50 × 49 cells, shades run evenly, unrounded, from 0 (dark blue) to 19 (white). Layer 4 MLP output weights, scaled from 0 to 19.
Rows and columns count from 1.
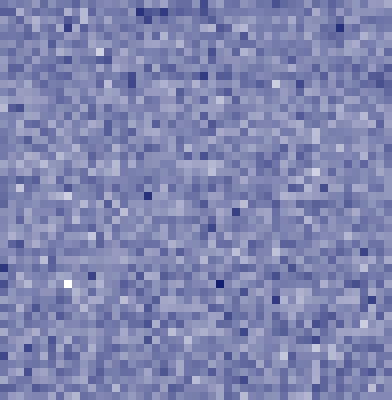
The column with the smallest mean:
29
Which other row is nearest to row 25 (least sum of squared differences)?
18
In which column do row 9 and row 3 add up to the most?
37
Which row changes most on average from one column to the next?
36
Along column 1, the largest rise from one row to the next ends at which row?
35
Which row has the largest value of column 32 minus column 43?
4
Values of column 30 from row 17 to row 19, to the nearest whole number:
11 8 7
